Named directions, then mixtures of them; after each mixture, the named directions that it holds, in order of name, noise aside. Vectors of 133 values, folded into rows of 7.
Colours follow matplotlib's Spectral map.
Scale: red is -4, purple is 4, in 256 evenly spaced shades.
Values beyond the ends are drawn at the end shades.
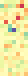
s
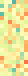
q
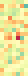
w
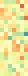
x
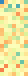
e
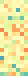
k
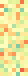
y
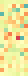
q, w.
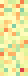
y.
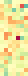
w, x, y.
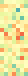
k, w.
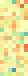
q, x.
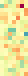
s, x.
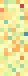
x.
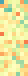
e, y.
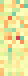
w.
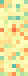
e, k, s.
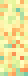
k, y.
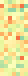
w, x, y.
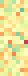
e, q, y.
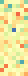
e, s.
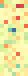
e, s.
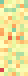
e, w.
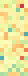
k, s, x.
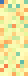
e.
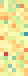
e, x.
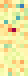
s.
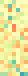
k, q.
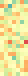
e, q, y.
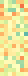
e, x, y.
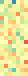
e, q, y.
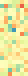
k, s.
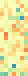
k, x.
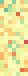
e, q, y.
